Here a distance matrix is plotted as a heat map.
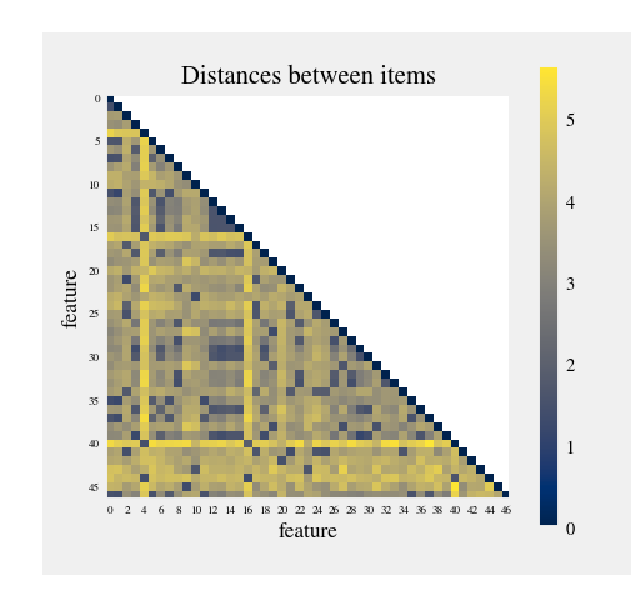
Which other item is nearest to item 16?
44
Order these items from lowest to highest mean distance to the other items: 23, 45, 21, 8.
8, 21, 23, 45
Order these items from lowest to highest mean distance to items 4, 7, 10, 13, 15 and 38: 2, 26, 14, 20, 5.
14, 26, 5, 2, 20
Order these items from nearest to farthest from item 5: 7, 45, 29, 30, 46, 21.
46, 7, 29, 30, 21, 45
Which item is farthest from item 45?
40
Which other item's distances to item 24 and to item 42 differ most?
20
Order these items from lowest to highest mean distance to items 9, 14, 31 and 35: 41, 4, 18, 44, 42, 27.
18, 27, 41, 42, 44, 4
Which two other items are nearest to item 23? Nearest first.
10, 43
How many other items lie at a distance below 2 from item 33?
5
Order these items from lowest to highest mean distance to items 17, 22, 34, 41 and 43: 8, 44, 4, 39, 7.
8, 39, 7, 44, 4
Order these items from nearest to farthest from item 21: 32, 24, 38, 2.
2, 24, 38, 32
